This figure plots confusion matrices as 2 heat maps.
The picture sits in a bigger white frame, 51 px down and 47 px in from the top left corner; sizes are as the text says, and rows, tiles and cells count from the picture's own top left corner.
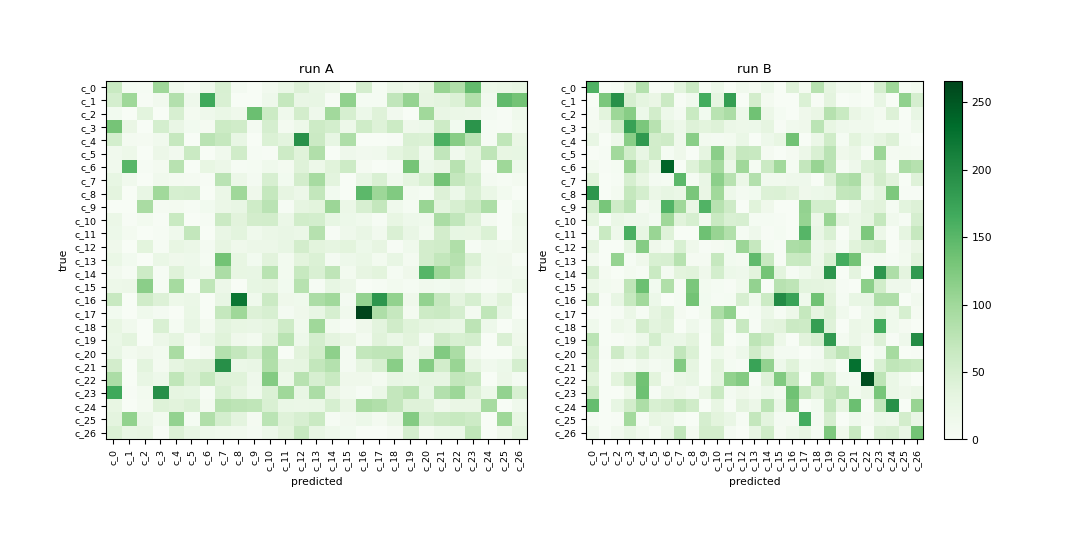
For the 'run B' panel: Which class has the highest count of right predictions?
c_22
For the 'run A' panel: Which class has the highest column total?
c_21
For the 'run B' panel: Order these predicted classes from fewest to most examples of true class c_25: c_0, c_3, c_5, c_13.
c_0, c_5, c_13, c_3
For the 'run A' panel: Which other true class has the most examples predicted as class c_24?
c_9
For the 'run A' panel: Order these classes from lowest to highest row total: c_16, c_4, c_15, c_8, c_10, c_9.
c_15, c_10, c_9, c_8, c_4, c_16
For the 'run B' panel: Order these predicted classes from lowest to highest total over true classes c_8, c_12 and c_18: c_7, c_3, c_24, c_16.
c_7, c_3, c_24, c_16
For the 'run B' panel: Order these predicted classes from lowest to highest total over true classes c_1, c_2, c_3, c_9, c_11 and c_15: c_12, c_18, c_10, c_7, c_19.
c_12, c_7, c_18, c_19, c_10
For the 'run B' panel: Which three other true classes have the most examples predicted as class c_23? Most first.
c_14, c_18, c_5
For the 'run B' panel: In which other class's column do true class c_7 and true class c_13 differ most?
c_2
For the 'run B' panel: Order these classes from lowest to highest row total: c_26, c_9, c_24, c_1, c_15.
c_26, c_15, c_1, c_9, c_24
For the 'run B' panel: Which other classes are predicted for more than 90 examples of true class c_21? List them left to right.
c_7, c_13, c_14
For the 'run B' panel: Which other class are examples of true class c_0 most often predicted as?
c_24
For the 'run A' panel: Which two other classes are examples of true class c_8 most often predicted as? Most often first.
c_16, c_18
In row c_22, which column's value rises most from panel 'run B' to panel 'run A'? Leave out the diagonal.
c_10
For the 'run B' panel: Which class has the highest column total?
c_19
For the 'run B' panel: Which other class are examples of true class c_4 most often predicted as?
c_16
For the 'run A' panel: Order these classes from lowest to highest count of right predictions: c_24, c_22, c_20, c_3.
c_20, c_3, c_22, c_24
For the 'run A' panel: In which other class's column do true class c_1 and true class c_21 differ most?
c_7
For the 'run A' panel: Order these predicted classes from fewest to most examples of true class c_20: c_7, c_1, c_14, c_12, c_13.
c_1, c_12, c_13, c_7, c_14
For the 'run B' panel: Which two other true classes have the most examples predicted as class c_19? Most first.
c_14, c_26
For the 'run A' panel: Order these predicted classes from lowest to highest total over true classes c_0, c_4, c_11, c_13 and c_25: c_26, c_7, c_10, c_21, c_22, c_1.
c_26, c_1, c_10, c_7, c_22, c_21
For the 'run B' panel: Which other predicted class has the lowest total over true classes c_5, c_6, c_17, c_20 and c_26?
c_1
